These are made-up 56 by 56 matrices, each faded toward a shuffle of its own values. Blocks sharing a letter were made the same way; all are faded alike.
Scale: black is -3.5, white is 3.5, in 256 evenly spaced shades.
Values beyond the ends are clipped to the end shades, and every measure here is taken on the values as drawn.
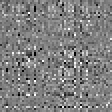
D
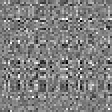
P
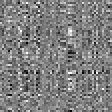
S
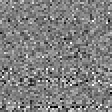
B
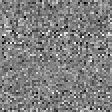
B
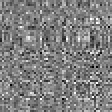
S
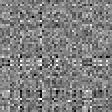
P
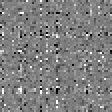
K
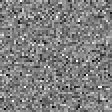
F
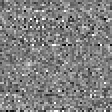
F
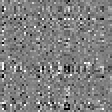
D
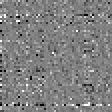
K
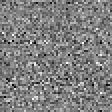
F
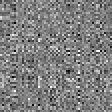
S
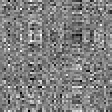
S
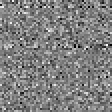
B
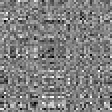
S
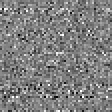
F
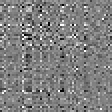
D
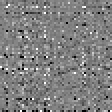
K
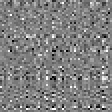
D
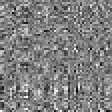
S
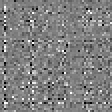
D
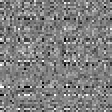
P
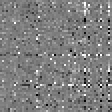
K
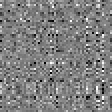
D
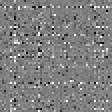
K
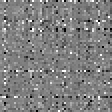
K
